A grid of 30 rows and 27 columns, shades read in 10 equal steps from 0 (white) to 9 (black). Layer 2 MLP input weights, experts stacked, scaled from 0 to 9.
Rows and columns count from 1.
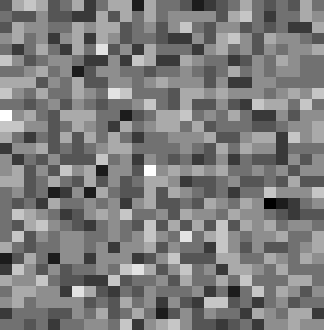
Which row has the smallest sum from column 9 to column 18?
25
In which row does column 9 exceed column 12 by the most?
6
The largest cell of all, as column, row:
23, 19
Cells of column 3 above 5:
10
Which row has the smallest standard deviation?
7
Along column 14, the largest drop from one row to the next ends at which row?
30
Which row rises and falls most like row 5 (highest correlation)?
15
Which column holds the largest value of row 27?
20
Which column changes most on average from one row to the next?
2
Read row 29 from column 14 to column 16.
8 6 4
